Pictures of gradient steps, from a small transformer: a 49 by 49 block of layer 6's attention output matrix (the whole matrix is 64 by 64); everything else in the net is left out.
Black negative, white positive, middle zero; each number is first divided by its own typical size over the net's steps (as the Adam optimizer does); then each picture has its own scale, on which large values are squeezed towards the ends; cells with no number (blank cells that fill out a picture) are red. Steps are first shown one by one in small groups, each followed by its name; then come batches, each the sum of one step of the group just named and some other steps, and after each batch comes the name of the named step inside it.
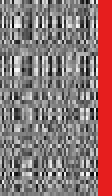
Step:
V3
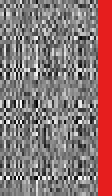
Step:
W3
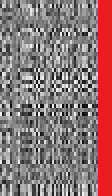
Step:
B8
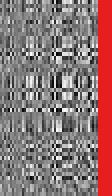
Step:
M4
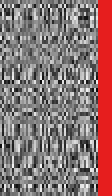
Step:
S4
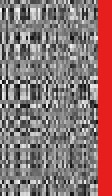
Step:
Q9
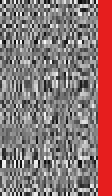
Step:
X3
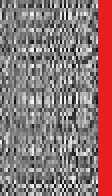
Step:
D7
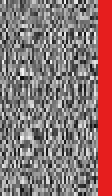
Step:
X3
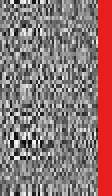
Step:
B8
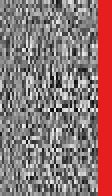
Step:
M4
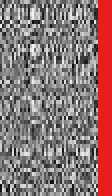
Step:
D7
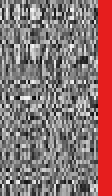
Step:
Q9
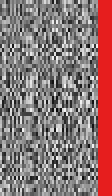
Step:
M4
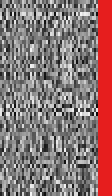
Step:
D7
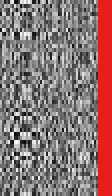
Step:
S4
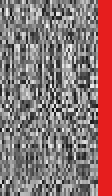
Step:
Q9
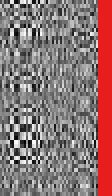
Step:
S4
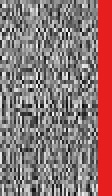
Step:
B8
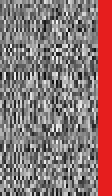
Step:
M4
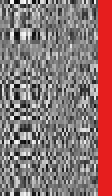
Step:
Q9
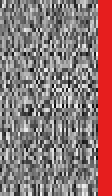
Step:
B8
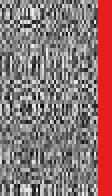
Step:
B8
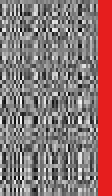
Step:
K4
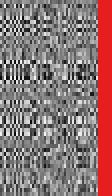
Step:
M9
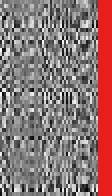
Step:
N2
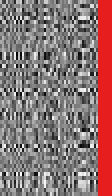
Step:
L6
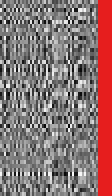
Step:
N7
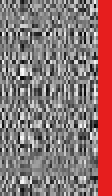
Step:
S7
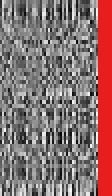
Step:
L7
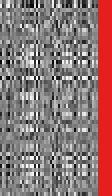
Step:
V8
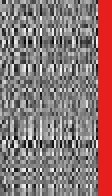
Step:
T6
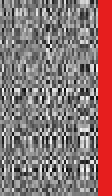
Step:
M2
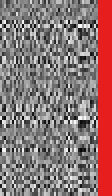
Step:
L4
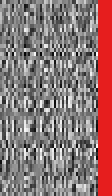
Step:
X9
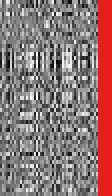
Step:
V8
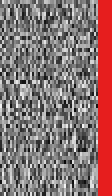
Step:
L7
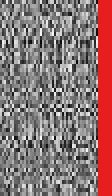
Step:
T6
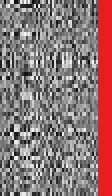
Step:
V8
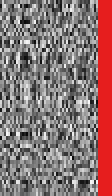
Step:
M9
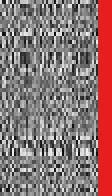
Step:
T6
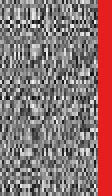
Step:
L6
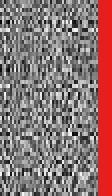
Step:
N7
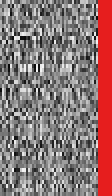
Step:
T6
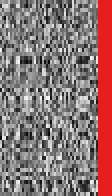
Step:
N2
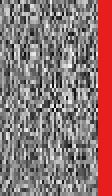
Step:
X9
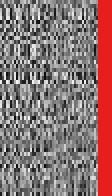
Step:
M9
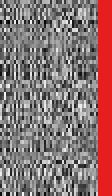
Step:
N7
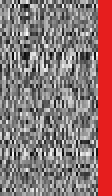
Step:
X9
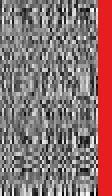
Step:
L7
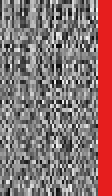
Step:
L7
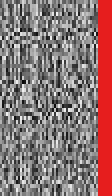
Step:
K4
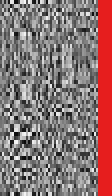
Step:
L6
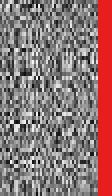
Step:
V8
